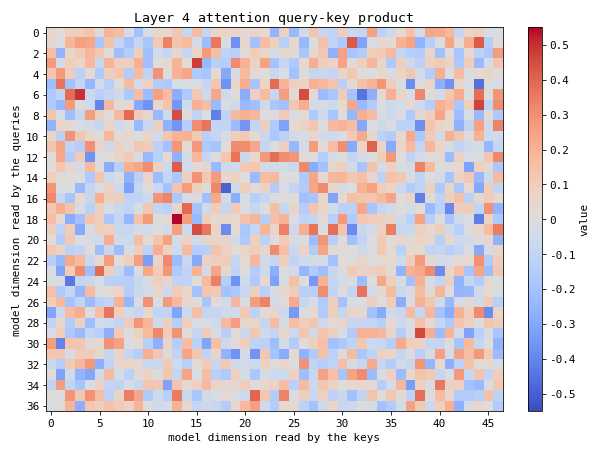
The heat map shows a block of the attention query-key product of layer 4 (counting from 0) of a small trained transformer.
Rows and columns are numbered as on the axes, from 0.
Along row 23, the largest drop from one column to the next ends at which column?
40
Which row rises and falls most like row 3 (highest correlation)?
11
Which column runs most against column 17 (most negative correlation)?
8
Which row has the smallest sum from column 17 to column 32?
31
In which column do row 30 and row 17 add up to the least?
46
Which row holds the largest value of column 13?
18
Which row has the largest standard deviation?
6
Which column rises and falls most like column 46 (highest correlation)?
15
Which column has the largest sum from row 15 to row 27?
17
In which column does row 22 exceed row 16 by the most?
38
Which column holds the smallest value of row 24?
2
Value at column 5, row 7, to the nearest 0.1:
-0.4
